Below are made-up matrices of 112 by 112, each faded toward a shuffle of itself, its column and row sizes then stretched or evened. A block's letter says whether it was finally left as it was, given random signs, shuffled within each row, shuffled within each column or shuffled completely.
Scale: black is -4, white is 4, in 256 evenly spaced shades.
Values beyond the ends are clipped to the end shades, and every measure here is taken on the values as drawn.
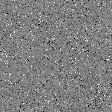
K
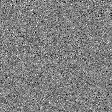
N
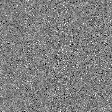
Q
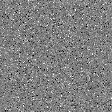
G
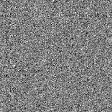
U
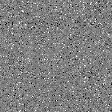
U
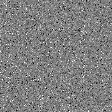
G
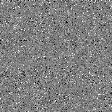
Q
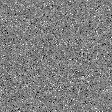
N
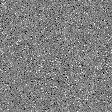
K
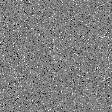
G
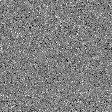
N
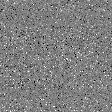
N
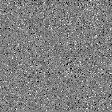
U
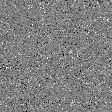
N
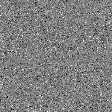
N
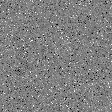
K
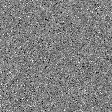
K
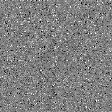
U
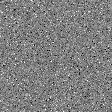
K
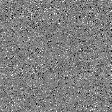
U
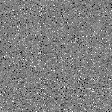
U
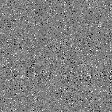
U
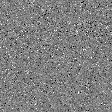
N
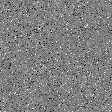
K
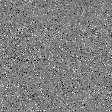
N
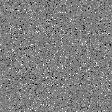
U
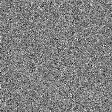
G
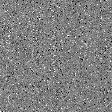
G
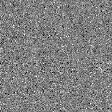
U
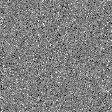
G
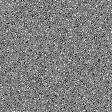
K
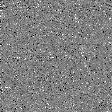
Q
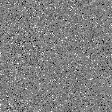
Q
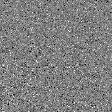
U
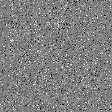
Q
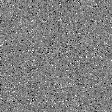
U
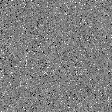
G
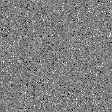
Q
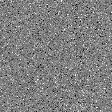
G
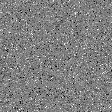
N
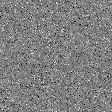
K
